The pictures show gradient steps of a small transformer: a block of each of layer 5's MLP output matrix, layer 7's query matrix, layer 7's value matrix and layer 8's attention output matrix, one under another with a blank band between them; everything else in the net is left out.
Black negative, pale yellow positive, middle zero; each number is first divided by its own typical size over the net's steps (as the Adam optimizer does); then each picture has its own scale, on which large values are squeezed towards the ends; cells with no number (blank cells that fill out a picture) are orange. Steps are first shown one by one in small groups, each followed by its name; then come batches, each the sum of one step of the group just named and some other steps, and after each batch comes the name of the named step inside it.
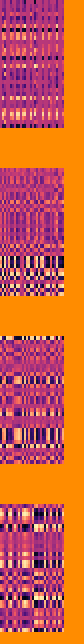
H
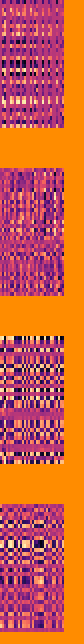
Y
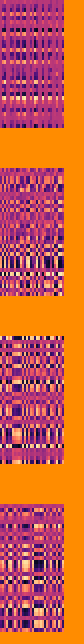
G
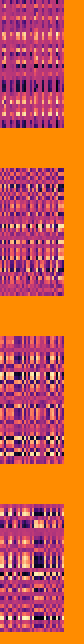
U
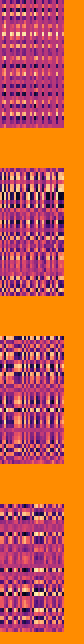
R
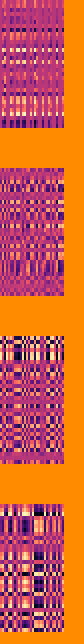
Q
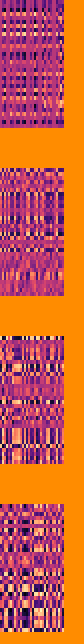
R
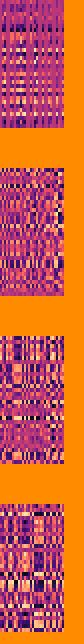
Q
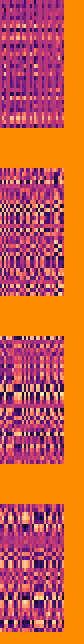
H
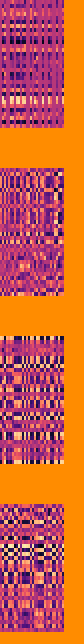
Y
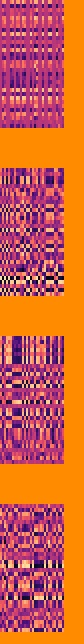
H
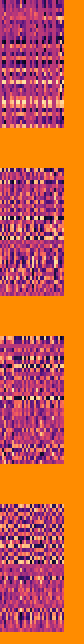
Y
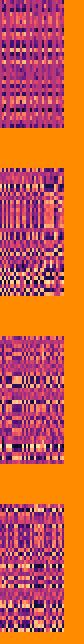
G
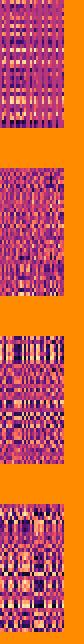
Q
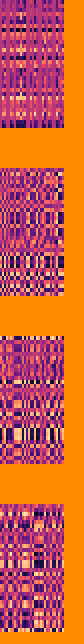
H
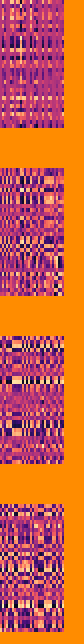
G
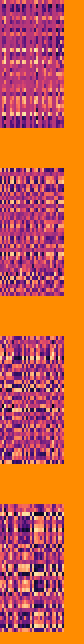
Q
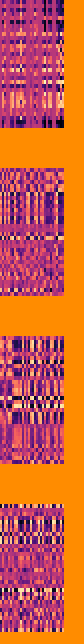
R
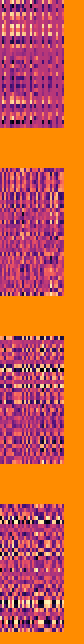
R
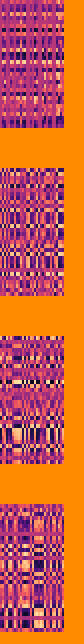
G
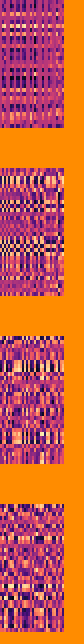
R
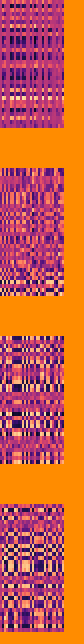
G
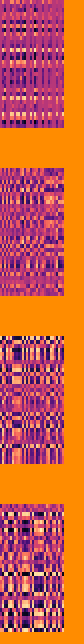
Q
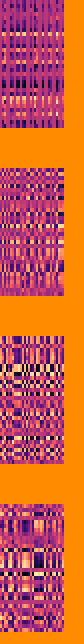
U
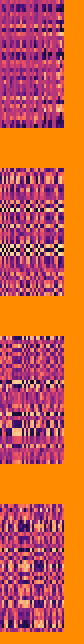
G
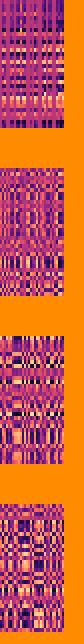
G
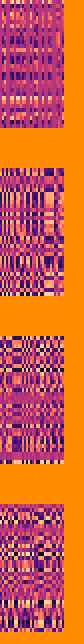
G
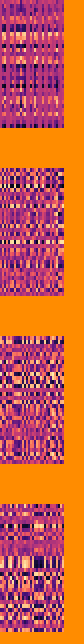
U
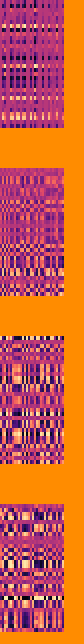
H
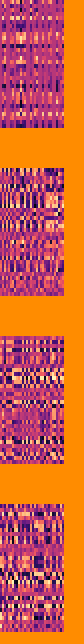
U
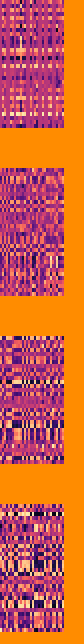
H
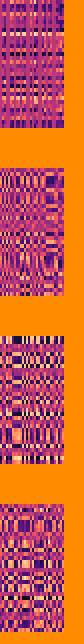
G
